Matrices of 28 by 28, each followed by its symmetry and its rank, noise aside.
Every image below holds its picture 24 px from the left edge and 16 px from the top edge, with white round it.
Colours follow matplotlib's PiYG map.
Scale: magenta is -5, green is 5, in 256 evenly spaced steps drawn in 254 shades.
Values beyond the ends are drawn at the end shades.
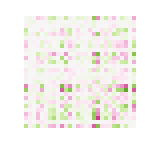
antisymmetric, rank two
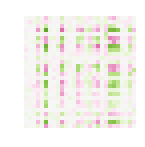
no symmetry, rank one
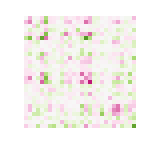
symmetric, rank three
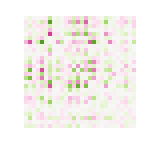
antisymmetric, rank two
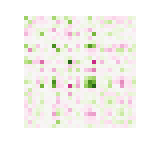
symmetric, rank three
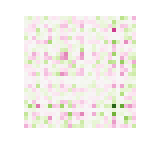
symmetric, rank three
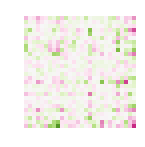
no symmetry, rank three
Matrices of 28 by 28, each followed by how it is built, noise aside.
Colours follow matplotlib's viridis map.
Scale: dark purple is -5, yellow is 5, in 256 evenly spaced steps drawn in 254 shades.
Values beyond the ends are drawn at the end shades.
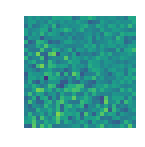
lower triangular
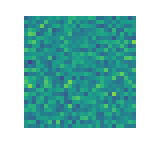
blocks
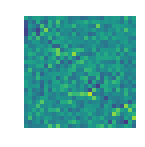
block diagonal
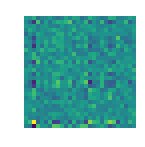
low rank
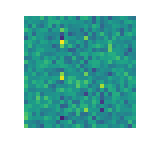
uneven columns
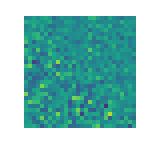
lower triangular
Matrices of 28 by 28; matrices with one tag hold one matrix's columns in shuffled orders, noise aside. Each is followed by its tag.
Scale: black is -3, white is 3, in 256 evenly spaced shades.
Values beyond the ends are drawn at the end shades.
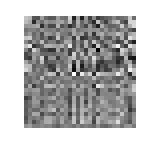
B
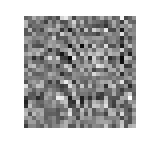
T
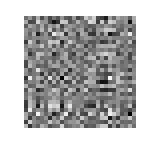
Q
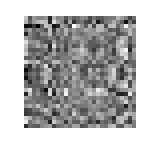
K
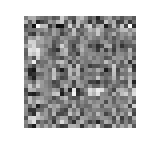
K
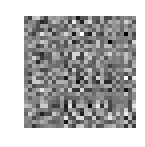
Q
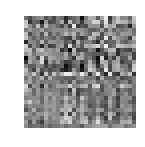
B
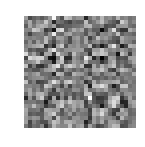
T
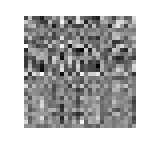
B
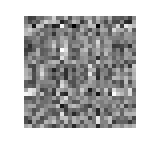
K
